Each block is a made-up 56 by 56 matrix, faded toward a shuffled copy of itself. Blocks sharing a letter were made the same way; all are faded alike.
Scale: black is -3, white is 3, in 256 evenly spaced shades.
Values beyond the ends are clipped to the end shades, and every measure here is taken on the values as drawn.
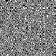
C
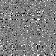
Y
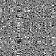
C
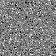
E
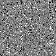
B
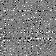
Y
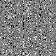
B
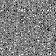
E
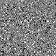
E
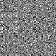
C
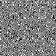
E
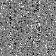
B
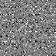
E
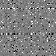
Y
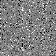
B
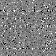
Y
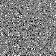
E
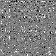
Y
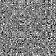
C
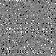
Y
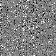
B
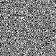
C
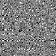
C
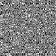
C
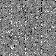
B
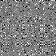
Y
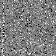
B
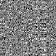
C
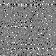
Y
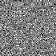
C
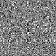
C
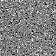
B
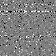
Y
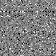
E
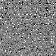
E
